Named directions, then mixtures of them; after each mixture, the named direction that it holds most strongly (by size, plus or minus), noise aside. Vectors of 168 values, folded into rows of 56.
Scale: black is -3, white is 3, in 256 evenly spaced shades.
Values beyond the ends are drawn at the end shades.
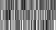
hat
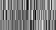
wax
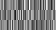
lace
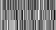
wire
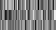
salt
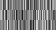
wax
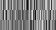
wax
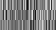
wax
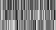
wire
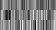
hat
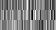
wax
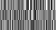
lace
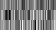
hat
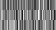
wire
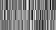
wax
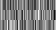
wire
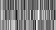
wire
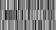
salt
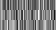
wire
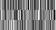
wire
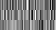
wax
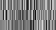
wax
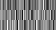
wire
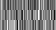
wire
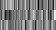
salt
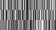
wax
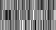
salt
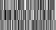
lace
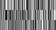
salt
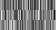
wire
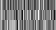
wire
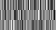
lace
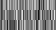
wire
